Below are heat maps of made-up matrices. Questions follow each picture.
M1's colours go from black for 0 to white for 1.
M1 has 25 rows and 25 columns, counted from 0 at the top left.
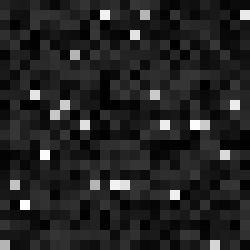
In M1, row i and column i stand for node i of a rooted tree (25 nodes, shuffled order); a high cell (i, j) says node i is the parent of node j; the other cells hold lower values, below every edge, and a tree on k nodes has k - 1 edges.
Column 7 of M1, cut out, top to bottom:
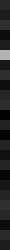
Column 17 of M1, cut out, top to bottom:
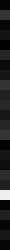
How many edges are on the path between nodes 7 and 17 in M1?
6
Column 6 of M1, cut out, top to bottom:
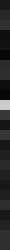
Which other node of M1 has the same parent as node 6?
23
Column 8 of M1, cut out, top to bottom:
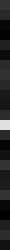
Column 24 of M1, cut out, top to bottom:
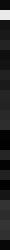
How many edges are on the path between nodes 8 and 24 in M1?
4
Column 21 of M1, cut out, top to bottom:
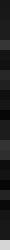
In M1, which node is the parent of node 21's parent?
1
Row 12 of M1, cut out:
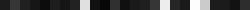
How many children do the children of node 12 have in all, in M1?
2
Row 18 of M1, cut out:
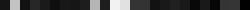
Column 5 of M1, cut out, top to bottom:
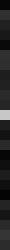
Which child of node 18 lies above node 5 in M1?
11
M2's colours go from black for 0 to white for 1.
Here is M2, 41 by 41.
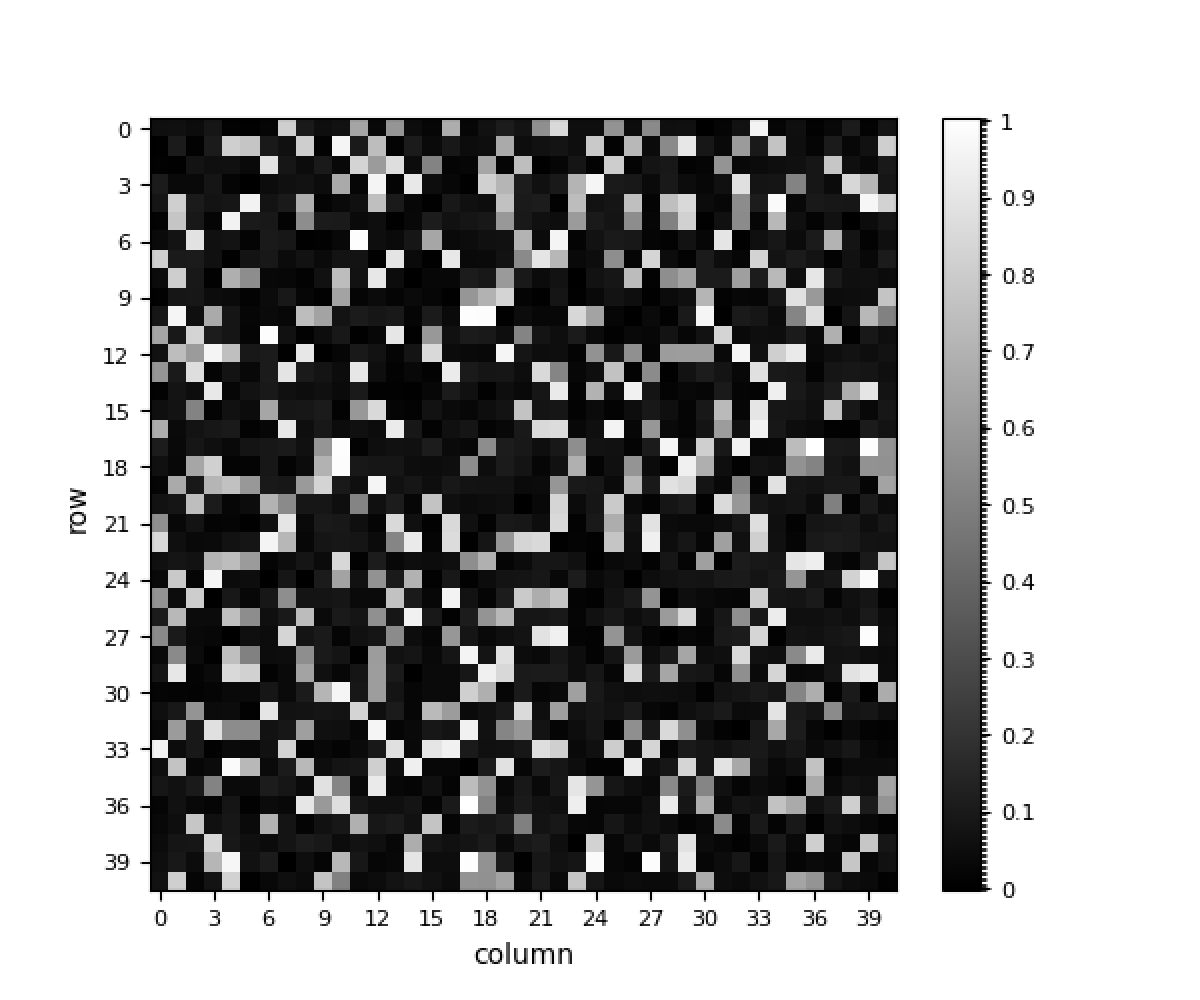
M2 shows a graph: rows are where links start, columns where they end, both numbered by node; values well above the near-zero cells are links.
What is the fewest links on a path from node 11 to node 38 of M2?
4
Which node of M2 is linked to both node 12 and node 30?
node 35
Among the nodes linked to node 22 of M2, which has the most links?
node 19
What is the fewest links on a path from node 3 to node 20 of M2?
2
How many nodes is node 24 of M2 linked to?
8
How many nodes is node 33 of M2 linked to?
9
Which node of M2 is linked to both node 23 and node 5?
node 4
